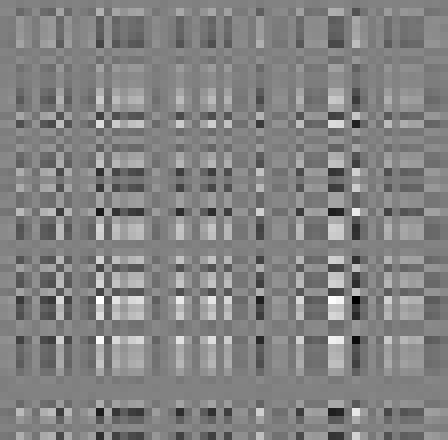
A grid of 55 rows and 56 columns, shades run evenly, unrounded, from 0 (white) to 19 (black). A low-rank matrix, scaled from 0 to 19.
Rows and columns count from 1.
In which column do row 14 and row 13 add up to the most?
45
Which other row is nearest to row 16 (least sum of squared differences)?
40
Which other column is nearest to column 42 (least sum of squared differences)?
13
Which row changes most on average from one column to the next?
38
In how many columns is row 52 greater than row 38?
30
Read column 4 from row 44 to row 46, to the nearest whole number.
10 10 10
